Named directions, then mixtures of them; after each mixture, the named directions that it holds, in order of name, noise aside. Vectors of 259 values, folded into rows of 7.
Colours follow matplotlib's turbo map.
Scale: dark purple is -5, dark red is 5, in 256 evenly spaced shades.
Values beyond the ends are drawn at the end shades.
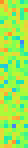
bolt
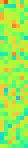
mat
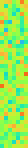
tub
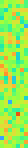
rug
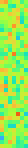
bolt, mat, rug.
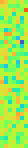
bolt, rug, tub.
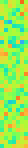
mat, tub.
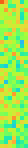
bolt, mat.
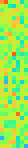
bolt, mat, rug.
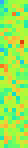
bolt, rug, tub.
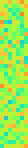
tub.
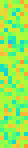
mat, rug, tub.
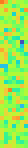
bolt, tub.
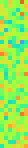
mat, tub.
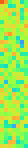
bolt, mat.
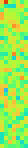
mat.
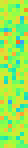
bolt, rug, tub.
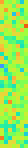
bolt, rug.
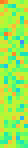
bolt, mat, tub.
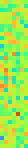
mat, rug.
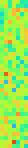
bolt, rug, tub.
